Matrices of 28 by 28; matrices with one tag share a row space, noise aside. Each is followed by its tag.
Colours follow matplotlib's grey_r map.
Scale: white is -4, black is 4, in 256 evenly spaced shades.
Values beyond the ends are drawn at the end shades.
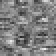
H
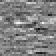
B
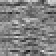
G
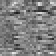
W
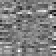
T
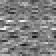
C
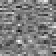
T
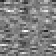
C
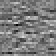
G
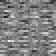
C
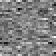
T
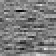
B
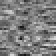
H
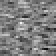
H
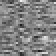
H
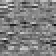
C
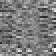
T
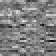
G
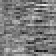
B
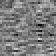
W
